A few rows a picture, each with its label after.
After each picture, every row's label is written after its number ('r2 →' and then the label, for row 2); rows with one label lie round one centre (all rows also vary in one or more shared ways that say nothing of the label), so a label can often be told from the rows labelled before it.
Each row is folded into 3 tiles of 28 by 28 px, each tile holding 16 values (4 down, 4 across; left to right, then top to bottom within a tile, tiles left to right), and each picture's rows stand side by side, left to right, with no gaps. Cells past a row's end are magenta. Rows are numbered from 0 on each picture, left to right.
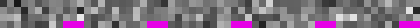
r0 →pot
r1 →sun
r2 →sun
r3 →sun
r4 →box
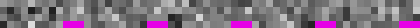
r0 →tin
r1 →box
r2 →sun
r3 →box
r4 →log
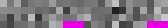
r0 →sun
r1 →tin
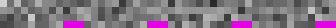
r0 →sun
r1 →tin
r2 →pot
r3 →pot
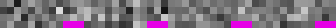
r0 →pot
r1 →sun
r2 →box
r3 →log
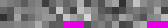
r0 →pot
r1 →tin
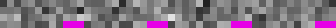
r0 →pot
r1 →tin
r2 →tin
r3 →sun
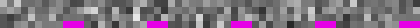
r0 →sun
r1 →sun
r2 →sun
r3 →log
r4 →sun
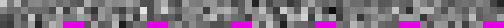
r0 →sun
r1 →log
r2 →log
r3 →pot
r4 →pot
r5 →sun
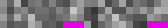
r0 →box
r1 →box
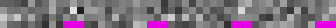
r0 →box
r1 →sun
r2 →box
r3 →tin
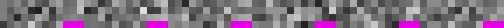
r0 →tin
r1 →pot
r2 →pot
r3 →log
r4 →box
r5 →tin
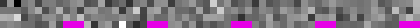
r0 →pot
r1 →box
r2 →log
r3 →pot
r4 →pot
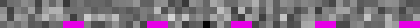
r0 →log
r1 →box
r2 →log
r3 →sun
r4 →sun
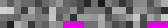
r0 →sun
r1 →pot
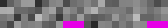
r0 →tin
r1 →sun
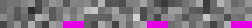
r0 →tin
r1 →sun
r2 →tin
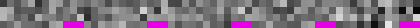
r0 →tin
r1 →pot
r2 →box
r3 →tin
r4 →sun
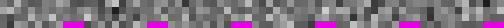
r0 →sun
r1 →tin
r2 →pot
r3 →box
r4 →tin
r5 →log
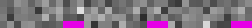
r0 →log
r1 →box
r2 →box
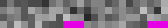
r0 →pot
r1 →pot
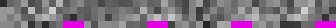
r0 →log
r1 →pot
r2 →tin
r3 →log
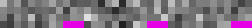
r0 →sun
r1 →tin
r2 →sun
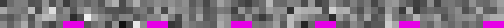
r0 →log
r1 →tin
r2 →sun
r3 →log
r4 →sun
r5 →pot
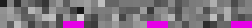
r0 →pot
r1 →sun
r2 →log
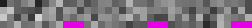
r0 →tin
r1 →log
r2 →sun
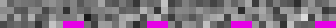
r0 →sun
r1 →pot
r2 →pot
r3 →pot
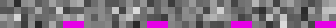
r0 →pot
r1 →log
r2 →log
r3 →box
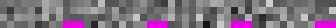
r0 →log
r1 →sun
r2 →sun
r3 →sun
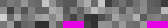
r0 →log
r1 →sun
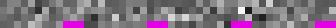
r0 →tin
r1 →sun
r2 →box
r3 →sun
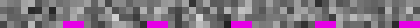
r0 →tin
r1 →box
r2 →box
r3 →log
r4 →box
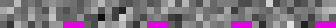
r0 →sun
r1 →tin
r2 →sun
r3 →box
